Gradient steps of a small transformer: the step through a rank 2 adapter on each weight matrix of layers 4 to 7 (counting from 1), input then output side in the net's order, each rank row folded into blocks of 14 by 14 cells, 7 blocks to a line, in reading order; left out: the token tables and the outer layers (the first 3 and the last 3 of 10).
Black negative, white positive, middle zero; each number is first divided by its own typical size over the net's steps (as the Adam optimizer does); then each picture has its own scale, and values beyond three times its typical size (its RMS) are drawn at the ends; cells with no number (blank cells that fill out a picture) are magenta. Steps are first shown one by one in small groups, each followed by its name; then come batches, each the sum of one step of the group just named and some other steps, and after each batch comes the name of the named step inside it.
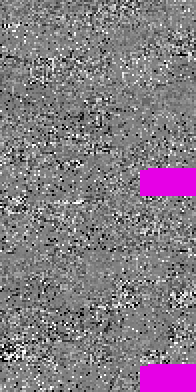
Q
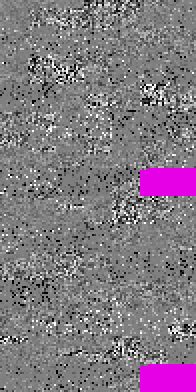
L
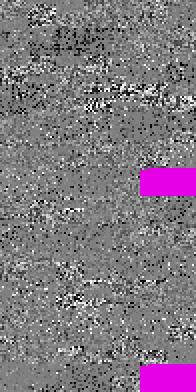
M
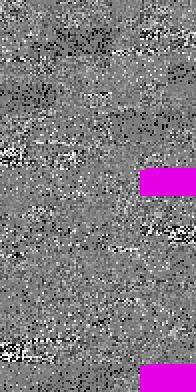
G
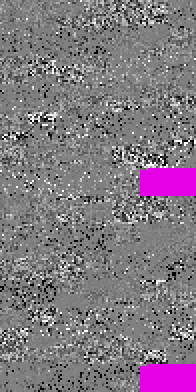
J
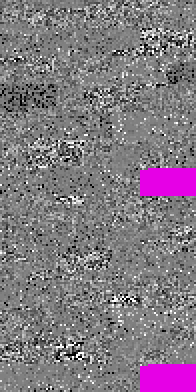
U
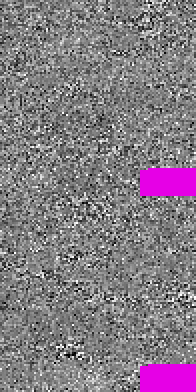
U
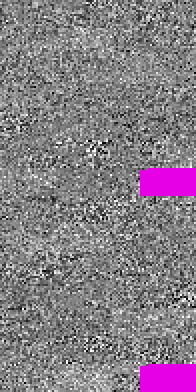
L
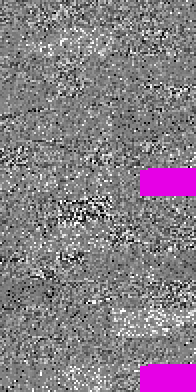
L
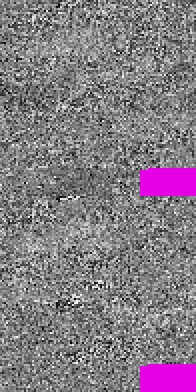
U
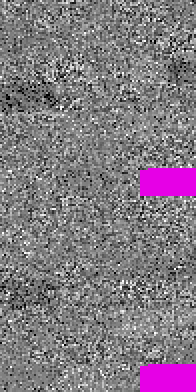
J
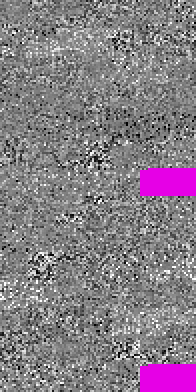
Q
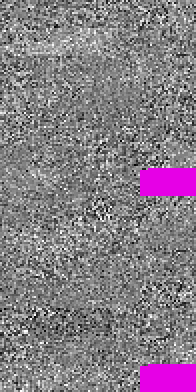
Q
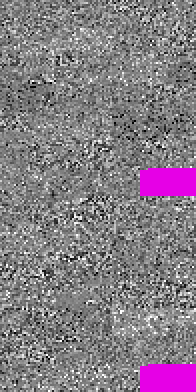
Q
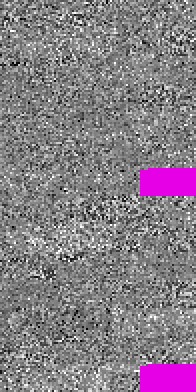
Q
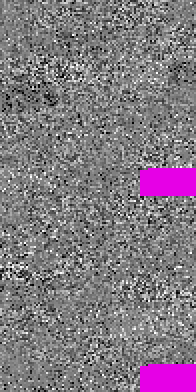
J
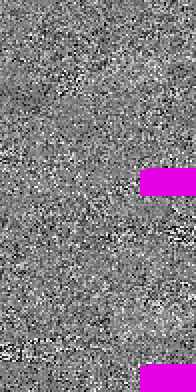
G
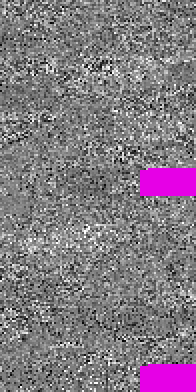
J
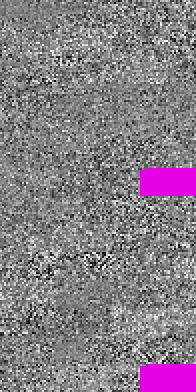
Q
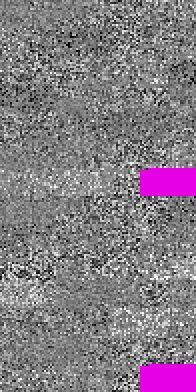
J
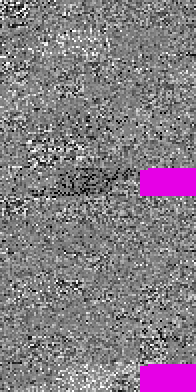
L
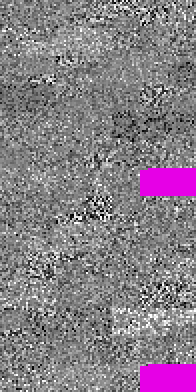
Q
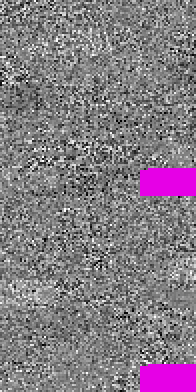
M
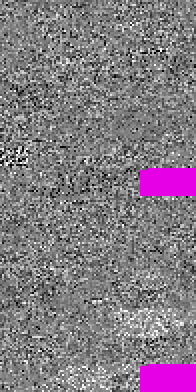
L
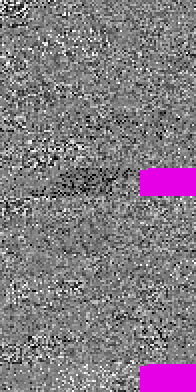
G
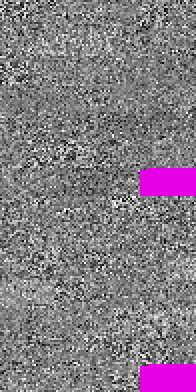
M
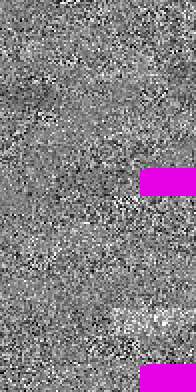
G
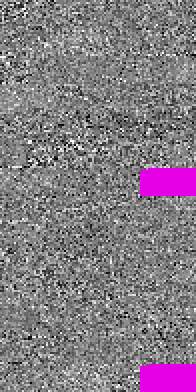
J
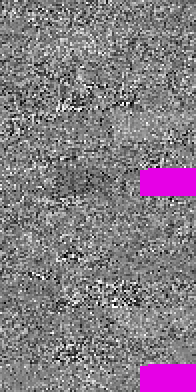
U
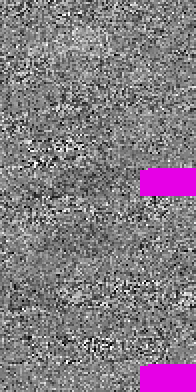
Q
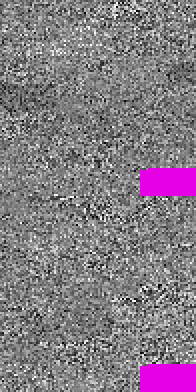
U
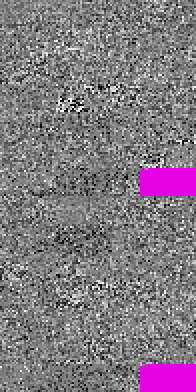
J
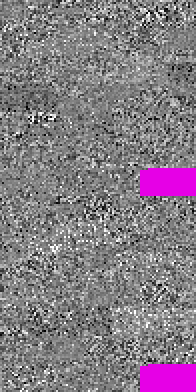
J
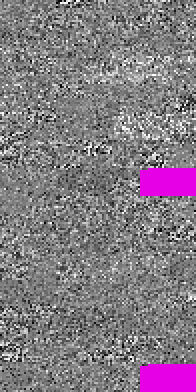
G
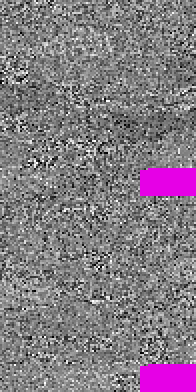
M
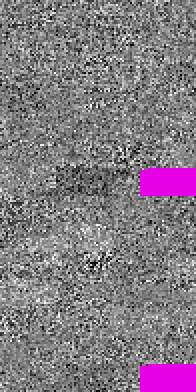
M
